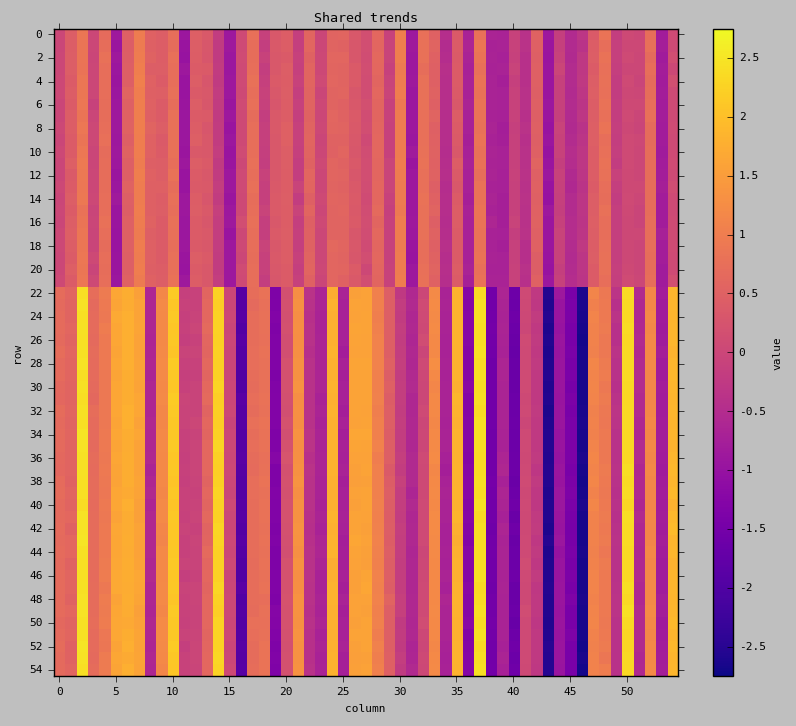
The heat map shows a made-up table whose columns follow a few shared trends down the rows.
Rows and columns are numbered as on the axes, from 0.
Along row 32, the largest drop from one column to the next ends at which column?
38
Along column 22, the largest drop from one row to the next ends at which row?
22
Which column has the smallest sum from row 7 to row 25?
43
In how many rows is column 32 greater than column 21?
22
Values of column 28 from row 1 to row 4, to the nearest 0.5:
0.5 0.5 0.5 0.5
